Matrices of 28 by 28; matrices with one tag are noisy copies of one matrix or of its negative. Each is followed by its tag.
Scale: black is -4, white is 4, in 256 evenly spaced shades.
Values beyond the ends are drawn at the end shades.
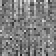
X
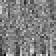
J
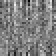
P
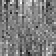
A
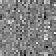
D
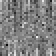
P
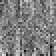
J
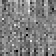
X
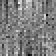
A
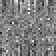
X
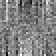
A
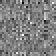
D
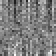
P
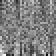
J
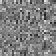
D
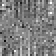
X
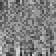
J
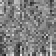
J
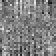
X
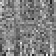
J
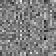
D
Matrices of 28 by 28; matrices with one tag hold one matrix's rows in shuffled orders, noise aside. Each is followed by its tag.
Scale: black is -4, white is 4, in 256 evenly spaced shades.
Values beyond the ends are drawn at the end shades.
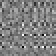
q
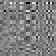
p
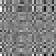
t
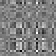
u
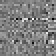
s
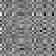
t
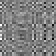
t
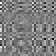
t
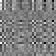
t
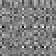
q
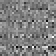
s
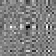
p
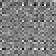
q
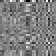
p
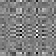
u
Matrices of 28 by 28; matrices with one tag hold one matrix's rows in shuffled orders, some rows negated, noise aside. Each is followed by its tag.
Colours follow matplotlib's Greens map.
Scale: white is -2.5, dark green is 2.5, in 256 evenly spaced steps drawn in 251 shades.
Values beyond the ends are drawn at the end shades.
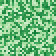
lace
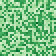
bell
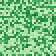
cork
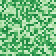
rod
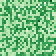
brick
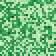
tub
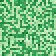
bell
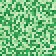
brick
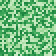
cork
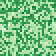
rod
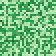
rod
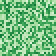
brick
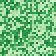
bell
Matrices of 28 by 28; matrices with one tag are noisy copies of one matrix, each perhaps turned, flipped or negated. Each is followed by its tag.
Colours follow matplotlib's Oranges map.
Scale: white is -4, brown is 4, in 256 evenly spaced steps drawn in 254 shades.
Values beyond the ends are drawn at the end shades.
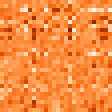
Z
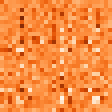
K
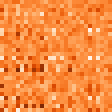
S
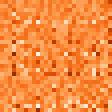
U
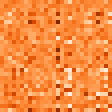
S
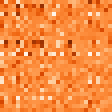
S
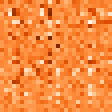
K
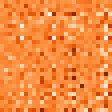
U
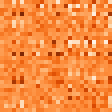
S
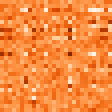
Z
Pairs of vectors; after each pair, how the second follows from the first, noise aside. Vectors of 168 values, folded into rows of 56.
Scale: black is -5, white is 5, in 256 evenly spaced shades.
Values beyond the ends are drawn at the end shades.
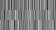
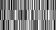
scaled up.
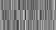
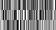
scaled up.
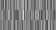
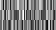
scaled up.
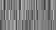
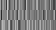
shuffled.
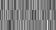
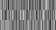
reversed, negated.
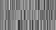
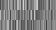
reversed, negated.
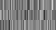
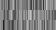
reversed, negated.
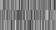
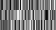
negated, scaled up.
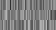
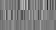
wrapped around, partly zeroed.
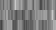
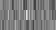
wrapped around, partly zeroed.
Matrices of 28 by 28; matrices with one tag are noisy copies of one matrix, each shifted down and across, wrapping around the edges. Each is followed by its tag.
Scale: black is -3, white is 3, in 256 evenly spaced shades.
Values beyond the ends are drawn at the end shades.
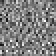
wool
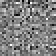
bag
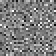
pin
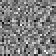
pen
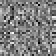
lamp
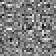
bag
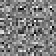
bag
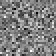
pen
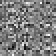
bag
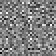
pin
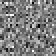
wool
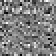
bag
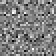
pen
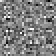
bag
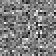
bag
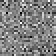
pin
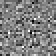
bag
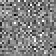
pin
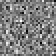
wool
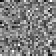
pen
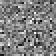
bag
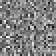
lamp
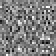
wool
